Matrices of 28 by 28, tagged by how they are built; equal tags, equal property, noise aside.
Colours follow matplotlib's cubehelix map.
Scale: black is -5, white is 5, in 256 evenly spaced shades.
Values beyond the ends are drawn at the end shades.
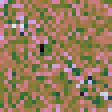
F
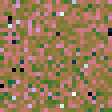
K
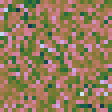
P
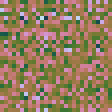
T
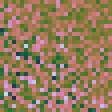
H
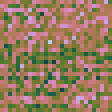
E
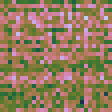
E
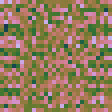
E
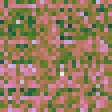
E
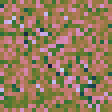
F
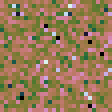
K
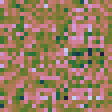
T
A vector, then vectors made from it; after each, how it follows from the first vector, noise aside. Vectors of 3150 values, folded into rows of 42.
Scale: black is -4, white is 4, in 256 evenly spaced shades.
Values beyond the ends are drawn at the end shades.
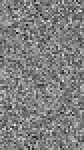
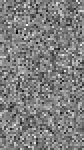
sign-scrambled.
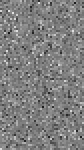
wrapped around, negated, partly zeroed.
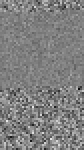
wrapped around, partly zeroed.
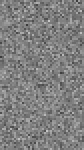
shrunk.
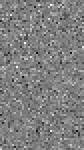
wrapped around, negated, partly zeroed.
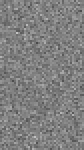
negated, shrunk.
